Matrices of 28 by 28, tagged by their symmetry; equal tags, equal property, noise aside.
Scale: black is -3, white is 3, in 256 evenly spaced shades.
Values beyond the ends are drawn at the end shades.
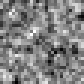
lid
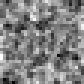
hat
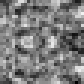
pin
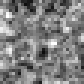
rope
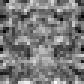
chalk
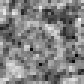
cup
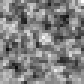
cup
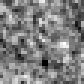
rope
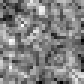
lid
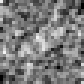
hat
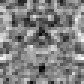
chalk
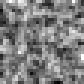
rope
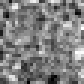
rope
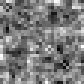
lid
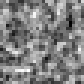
rope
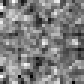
pin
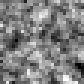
rope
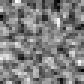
rope
